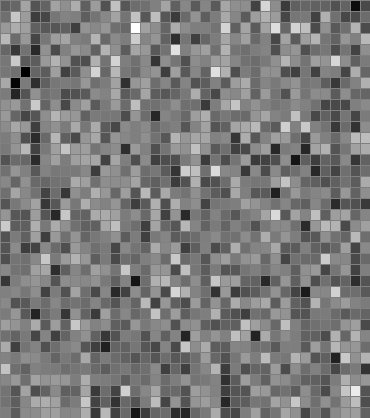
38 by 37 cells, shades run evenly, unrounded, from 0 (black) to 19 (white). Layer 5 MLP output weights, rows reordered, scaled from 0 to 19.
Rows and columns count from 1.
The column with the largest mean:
20
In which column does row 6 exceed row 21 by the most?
2
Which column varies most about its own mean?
36
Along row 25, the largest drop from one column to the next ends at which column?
6
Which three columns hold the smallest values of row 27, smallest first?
31, 12, 22
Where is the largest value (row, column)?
3, 14
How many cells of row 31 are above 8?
22
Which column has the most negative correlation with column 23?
35
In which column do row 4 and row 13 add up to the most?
37
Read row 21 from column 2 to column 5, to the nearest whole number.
7 7 13 9
